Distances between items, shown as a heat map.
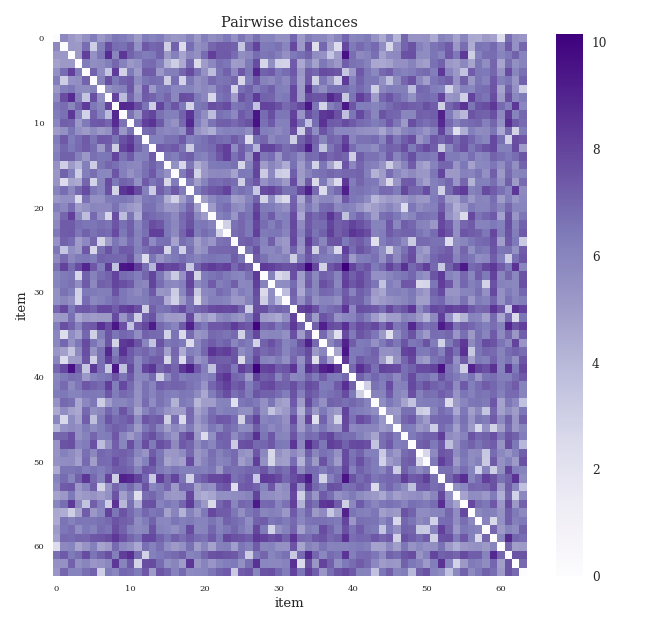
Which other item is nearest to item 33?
62
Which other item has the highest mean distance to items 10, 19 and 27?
39
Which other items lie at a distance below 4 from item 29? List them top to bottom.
44, 49, 50, 58
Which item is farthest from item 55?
27
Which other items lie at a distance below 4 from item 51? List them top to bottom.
46, 57, 59
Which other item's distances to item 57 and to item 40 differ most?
59
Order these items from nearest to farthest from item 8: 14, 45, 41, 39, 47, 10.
41, 45, 47, 14, 10, 39
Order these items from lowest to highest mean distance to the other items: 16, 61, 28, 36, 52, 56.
16, 56, 28, 36, 61, 52
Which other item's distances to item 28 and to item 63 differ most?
30
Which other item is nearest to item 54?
11
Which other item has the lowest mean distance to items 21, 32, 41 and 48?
43
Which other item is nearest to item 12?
26
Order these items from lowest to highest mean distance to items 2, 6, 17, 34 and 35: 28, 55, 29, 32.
28, 29, 55, 32
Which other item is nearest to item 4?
9
